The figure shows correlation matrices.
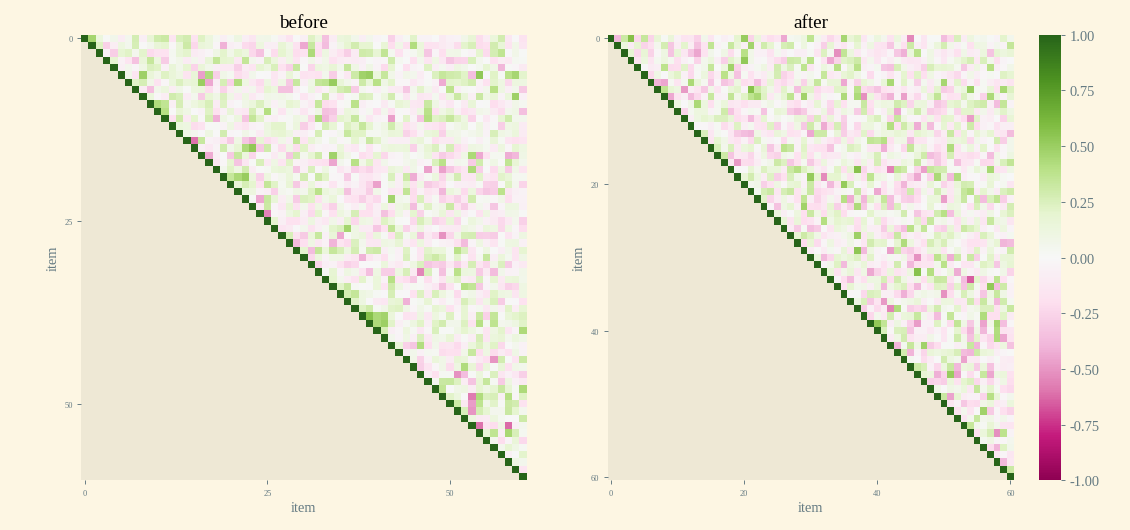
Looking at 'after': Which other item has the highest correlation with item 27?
37
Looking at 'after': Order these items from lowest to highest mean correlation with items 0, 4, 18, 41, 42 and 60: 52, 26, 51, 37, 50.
26, 51, 50, 52, 37
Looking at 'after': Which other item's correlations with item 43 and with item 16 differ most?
18
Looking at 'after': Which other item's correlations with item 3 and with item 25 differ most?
0
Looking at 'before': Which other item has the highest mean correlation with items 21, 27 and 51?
32
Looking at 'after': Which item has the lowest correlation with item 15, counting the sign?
41
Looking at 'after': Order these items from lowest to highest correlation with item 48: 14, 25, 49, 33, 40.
40, 14, 49, 33, 25
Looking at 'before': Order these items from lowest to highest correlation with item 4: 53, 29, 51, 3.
53, 51, 3, 29
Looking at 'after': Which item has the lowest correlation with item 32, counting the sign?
19
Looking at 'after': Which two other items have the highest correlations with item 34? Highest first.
57, 4
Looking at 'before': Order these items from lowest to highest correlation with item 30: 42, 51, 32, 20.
20, 42, 32, 51
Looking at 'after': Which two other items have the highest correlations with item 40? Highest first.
39, 58
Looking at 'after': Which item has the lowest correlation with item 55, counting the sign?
42
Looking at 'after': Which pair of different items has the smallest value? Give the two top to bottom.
33, 54
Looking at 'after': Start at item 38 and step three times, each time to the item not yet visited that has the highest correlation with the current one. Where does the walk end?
46
